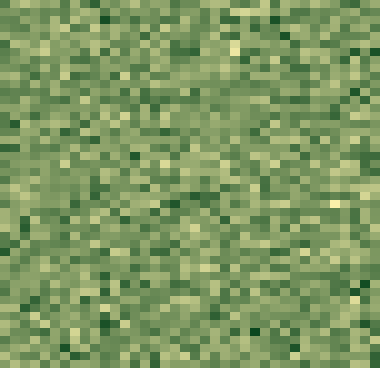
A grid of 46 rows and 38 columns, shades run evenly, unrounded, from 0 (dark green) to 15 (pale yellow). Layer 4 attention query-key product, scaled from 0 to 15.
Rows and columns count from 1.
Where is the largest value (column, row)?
34, 26
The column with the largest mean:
36
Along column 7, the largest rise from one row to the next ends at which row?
45
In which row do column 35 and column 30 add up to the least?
44
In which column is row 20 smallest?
14
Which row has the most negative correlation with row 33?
37
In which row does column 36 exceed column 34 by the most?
15
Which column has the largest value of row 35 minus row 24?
27
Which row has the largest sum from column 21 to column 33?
1
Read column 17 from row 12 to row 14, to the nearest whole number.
6 4 8
